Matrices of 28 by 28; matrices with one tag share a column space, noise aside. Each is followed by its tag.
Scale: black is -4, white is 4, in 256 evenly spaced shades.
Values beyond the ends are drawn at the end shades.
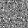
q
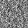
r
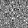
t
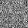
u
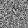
t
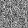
r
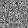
u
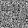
u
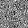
r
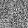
t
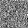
r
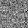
u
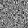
t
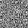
u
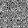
q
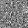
u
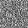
r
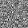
u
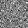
q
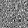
q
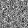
r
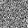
q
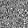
t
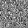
t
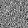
u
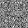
q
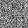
q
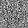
r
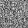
r
